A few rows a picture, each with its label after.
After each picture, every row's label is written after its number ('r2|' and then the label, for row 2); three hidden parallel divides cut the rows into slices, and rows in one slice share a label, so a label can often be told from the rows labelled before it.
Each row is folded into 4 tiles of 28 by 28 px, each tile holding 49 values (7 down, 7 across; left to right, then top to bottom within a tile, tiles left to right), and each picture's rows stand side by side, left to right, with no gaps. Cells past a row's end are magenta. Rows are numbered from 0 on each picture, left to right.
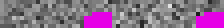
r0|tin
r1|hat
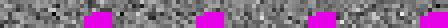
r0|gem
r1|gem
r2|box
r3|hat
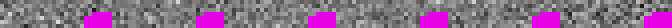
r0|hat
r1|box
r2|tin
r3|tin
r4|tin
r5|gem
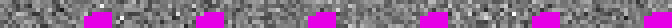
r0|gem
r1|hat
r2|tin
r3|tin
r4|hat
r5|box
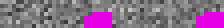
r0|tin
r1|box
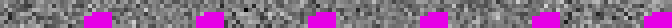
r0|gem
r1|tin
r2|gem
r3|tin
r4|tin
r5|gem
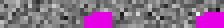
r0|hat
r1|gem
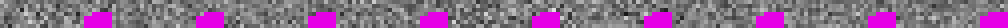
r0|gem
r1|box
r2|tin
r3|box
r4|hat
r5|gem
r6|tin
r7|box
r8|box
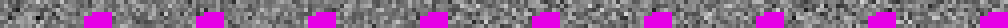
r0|gem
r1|box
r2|tin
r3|box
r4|hat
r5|hat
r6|hat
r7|gem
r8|hat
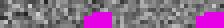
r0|hat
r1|box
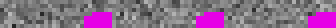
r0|box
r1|tin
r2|tin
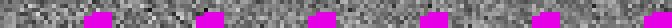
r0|hat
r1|hat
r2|box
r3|tin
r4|tin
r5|tin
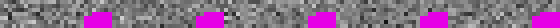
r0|gem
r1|box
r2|tin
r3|box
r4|box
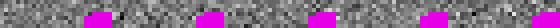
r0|box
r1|gem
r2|hat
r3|tin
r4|hat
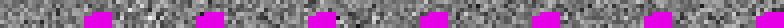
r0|box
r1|hat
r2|gem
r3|hat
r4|gem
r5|gem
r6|gem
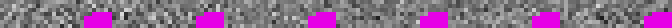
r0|hat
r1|hat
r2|box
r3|tin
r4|box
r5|gem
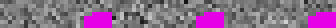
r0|box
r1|hat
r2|tin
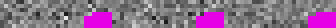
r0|gem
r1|gem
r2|box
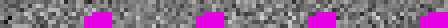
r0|gem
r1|tin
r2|hat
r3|hat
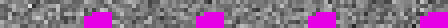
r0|hat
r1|box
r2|box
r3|box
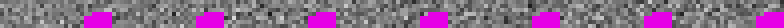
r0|box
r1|box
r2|hat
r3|box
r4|tin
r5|hat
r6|gem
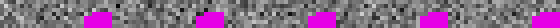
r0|gem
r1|hat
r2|gem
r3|gem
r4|gem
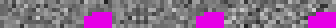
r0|box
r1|box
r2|hat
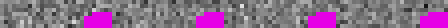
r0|gem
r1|tin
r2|tin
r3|box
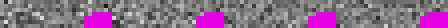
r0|hat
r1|gem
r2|tin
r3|tin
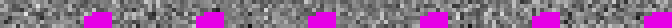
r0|gem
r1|gem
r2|box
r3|tin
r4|hat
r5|gem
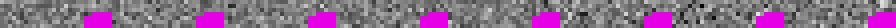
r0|box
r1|box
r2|box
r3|box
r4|box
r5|hat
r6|gem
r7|gem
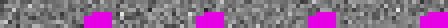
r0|box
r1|hat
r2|box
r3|tin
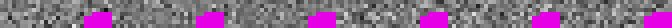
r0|gem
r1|tin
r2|box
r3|hat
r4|gem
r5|hat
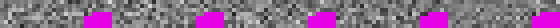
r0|hat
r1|gem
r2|gem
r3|hat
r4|box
